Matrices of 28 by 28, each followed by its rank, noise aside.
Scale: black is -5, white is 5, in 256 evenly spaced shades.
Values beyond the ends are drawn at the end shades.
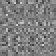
four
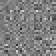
four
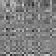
three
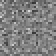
six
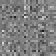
four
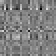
two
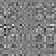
three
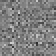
six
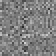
six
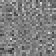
six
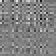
two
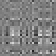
two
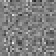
four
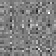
three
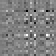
two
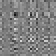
two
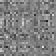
four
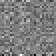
four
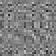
three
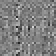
four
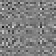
three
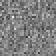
six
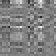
two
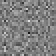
four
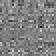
four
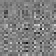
three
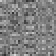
four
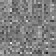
four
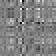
two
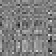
three
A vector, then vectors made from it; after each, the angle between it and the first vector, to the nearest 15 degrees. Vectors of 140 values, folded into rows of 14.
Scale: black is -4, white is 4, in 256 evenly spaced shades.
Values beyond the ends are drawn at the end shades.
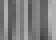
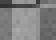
90 degrees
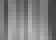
135 degrees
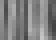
165 degrees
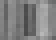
120 degrees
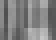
150 degrees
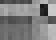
75 degrees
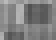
75 degrees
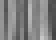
165 degrees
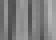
30 degrees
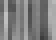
15 degrees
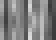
135 degrees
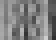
135 degrees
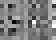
60 degrees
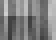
30 degrees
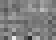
105 degrees
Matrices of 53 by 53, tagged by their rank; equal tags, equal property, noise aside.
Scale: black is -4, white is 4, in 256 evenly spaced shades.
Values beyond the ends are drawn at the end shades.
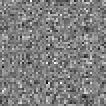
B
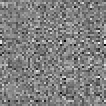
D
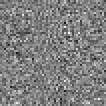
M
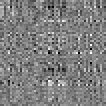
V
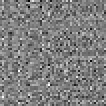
B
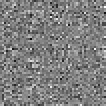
B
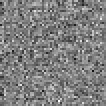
M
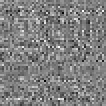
D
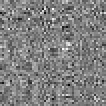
B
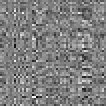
V
